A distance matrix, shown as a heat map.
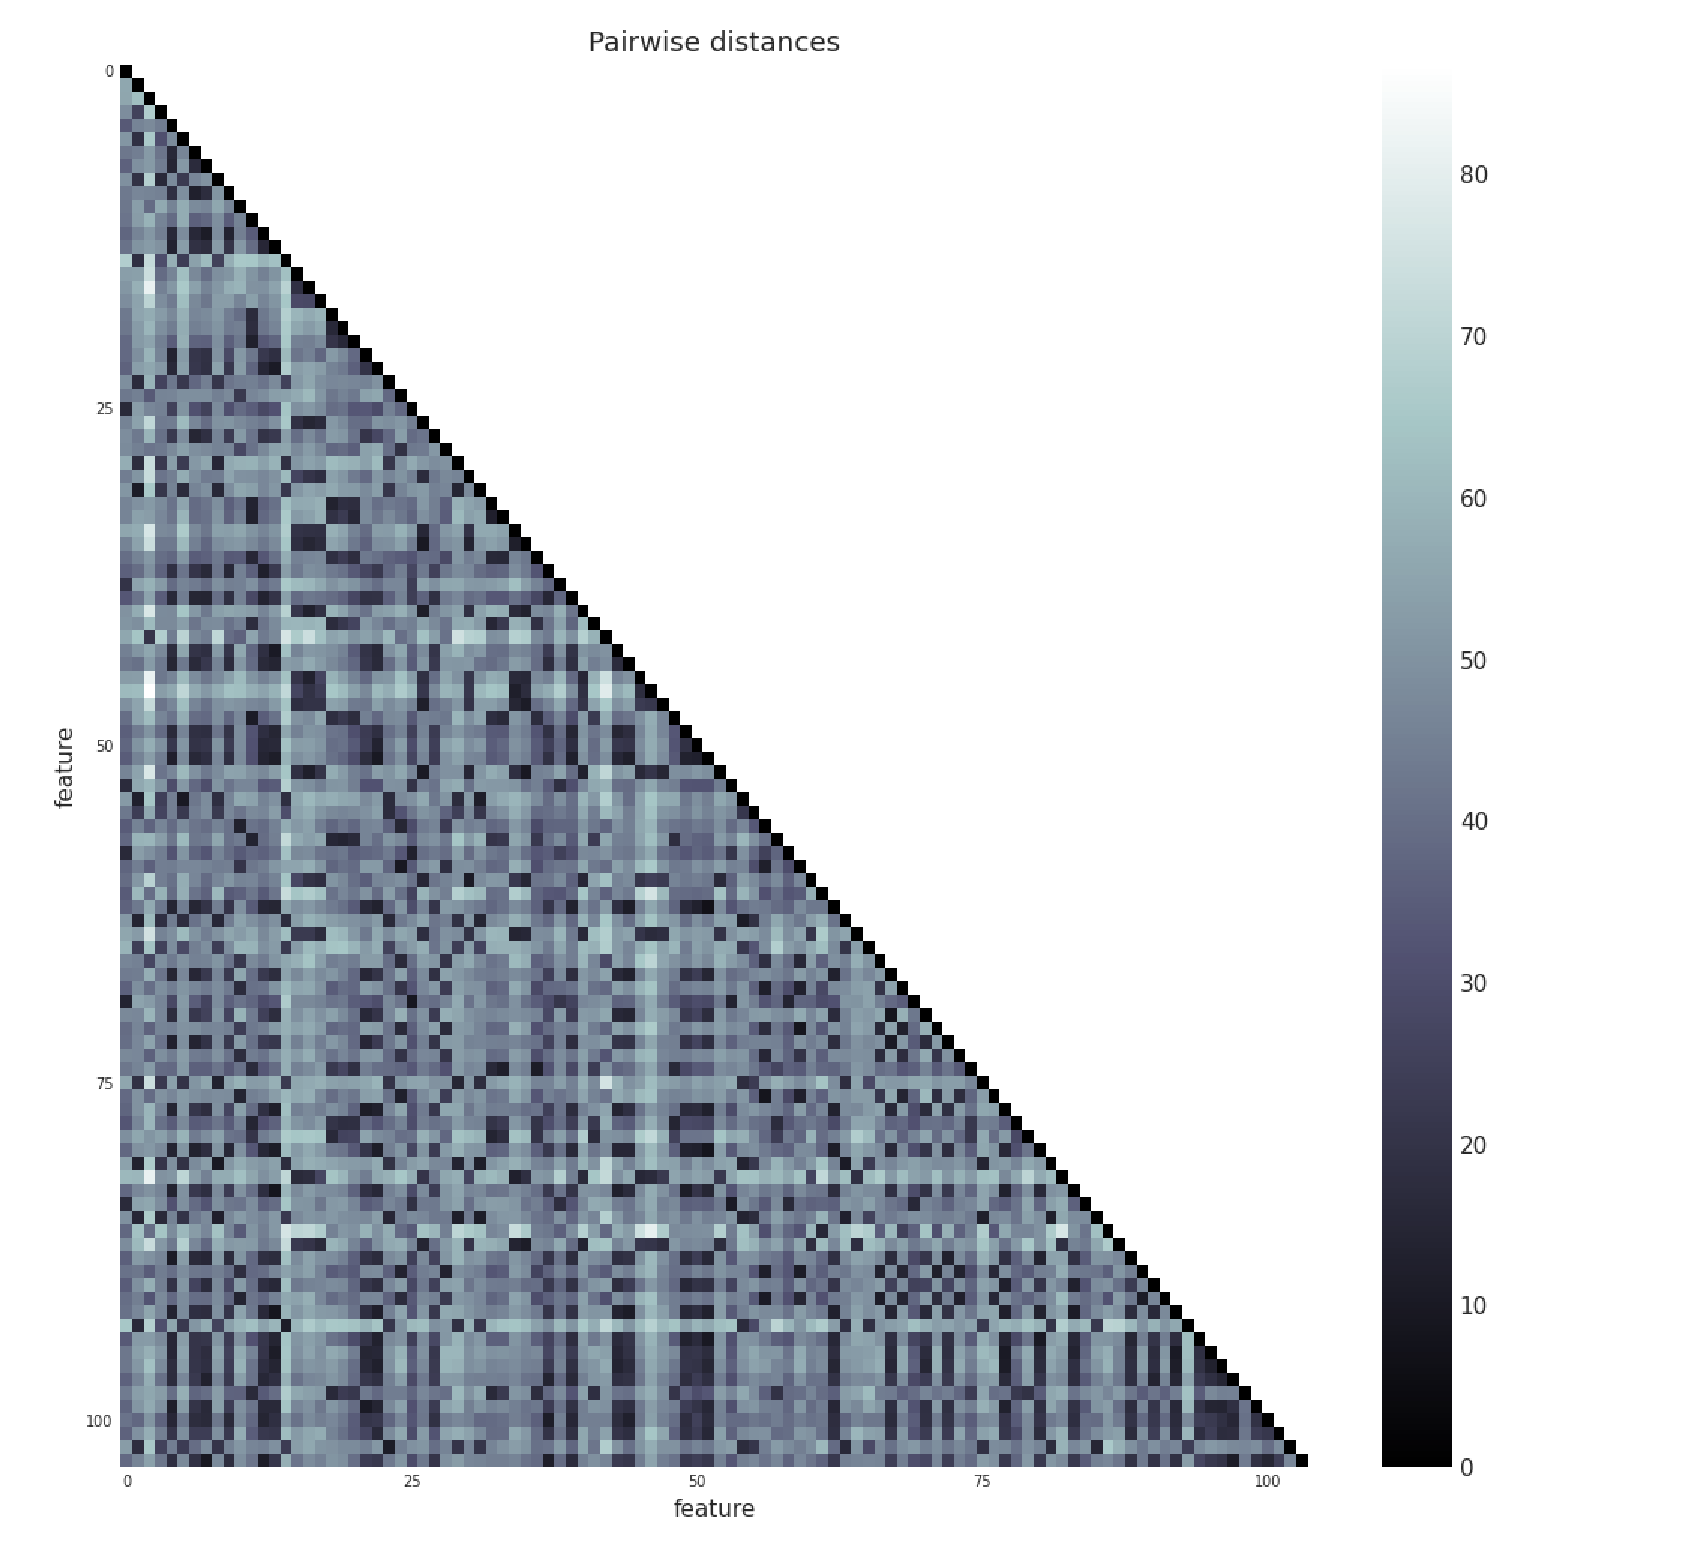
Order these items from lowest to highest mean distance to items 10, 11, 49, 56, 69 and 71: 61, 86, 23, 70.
61, 86, 23, 70
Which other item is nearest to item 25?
69
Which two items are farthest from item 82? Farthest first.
2, 86
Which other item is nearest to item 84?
53
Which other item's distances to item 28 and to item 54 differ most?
5
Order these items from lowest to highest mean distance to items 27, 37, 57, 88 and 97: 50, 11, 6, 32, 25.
6, 50, 25, 11, 32
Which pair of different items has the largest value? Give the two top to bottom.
2, 46
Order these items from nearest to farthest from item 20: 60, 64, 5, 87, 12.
12, 60, 87, 64, 5
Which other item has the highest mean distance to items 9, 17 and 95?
14
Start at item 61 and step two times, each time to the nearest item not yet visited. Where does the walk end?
68
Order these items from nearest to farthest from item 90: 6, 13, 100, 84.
13, 100, 6, 84
